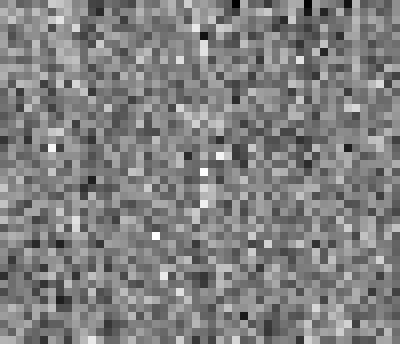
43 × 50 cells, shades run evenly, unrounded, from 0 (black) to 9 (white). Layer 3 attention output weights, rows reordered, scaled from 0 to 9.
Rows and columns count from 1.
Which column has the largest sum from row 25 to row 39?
10
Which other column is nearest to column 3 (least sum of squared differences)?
46
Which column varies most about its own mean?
26
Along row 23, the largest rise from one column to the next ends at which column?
13
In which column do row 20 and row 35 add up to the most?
28
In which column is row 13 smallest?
30
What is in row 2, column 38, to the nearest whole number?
4
